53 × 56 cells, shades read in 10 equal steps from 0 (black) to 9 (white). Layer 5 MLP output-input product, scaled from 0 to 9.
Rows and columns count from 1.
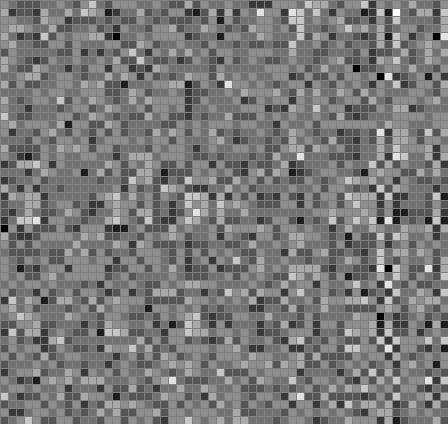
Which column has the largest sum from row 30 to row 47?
37
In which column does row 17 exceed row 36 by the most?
48
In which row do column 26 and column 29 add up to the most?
11
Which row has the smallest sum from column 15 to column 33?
3
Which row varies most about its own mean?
2
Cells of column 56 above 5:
16
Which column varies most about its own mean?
50
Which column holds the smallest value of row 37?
46
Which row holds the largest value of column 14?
42
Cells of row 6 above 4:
19
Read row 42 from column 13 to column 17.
1 7 7 6 3
